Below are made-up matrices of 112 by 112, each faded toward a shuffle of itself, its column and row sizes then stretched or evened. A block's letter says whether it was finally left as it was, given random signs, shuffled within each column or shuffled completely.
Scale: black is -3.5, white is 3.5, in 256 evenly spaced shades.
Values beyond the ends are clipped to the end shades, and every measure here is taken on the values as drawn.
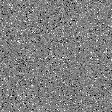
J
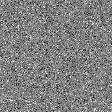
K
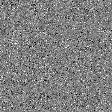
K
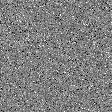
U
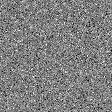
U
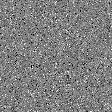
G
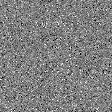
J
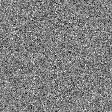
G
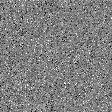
G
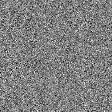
K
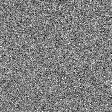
U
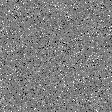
U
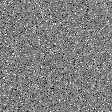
U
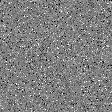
U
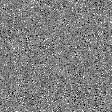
J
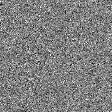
K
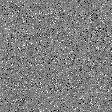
K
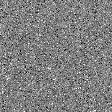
G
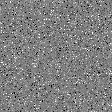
G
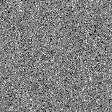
G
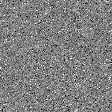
K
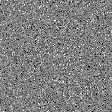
J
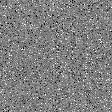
J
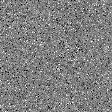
G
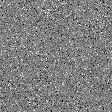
U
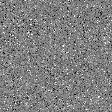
G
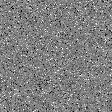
U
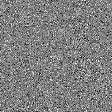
J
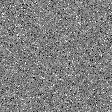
U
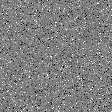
G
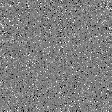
J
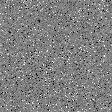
U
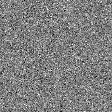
G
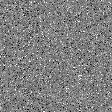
G
